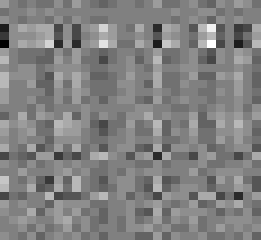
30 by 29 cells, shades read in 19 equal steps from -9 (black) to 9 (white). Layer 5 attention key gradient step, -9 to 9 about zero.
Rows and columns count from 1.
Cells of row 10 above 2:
5
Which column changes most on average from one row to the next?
1
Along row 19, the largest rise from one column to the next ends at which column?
18
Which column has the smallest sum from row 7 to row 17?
12
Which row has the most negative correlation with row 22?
25
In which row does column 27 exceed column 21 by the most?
16
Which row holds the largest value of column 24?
6
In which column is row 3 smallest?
24
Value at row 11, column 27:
2
